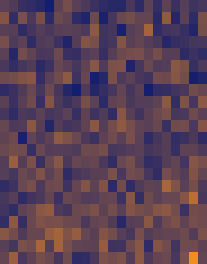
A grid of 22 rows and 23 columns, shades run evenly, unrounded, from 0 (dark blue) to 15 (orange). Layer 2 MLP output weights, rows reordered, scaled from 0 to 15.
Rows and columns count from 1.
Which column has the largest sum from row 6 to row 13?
14
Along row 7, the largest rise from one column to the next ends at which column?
13
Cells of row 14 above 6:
6
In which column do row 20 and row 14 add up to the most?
7
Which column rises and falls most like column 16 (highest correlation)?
5
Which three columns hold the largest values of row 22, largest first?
22, 2, 16
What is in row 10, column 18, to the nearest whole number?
6
